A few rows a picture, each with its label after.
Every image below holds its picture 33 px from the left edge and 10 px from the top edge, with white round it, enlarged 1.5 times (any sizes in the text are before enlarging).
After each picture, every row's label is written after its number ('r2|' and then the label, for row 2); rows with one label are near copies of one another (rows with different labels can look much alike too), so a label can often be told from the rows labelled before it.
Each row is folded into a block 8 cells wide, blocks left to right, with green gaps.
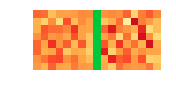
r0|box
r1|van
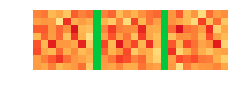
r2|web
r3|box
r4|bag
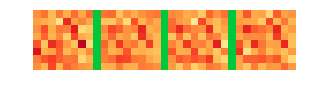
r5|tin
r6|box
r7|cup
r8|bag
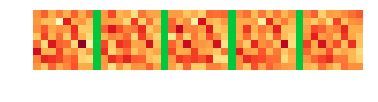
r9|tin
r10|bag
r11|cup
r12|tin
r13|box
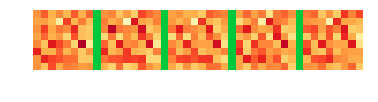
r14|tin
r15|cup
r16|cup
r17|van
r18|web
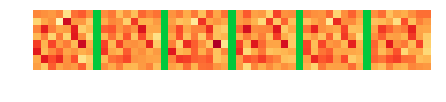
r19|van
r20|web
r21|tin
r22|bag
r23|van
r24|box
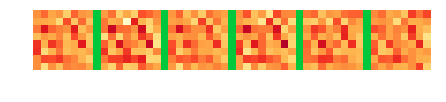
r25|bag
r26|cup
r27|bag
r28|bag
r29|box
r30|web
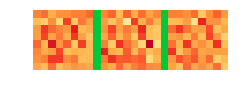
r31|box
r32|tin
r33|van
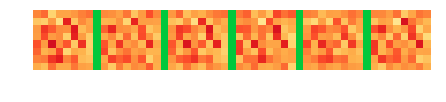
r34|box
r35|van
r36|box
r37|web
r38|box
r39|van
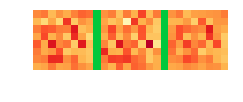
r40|box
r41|tin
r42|box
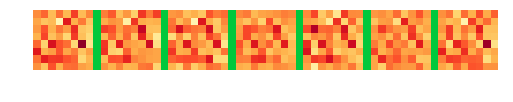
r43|tin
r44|web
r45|cup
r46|box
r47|bag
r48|van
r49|tin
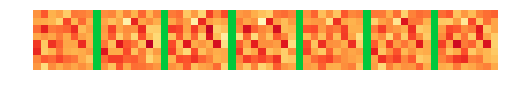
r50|bag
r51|tin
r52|web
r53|cup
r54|web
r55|van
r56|box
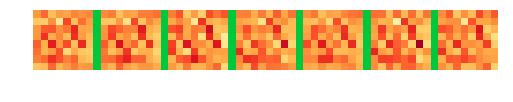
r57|box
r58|box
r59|web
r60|tin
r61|box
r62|tin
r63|web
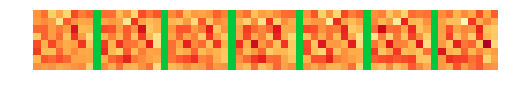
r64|web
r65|web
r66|box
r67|box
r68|web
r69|cup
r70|tin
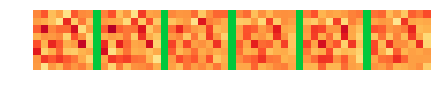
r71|bag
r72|bag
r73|van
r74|box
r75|box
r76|web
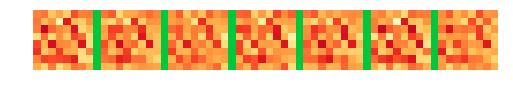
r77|cup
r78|box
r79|web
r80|web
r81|box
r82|cup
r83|bag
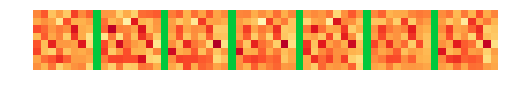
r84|web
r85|cup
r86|tin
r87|tin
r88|van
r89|box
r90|tin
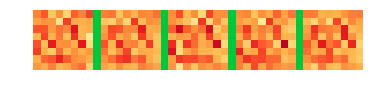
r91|web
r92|box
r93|bag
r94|tin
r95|box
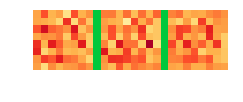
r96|bag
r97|tin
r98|box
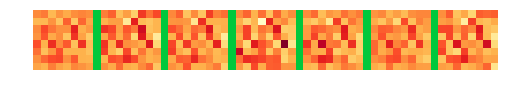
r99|box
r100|web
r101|web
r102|tin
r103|box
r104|box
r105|web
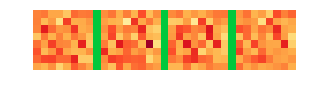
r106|cup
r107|tin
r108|box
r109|web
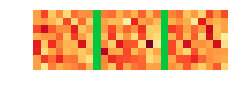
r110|bag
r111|tin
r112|web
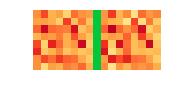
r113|bag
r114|bag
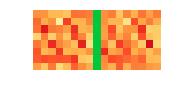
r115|cup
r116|tin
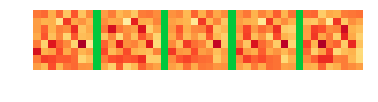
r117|tin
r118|cup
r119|tin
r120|tin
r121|box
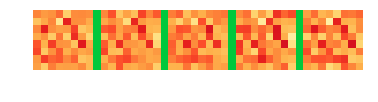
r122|van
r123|web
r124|box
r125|web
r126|cup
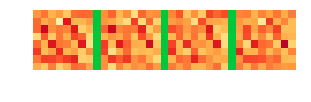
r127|cup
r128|bag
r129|web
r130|tin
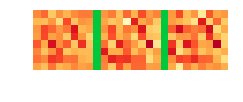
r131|box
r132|tin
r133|bag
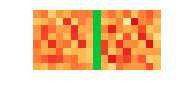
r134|box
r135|van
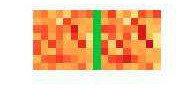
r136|web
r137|web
